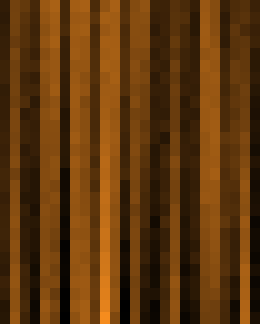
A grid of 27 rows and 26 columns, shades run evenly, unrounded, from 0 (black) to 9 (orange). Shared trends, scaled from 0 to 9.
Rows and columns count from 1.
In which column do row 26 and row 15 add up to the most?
11
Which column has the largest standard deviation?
15
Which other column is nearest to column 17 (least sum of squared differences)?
1
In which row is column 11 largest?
27
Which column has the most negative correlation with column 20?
9
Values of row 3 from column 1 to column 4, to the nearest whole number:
2 4 3 2
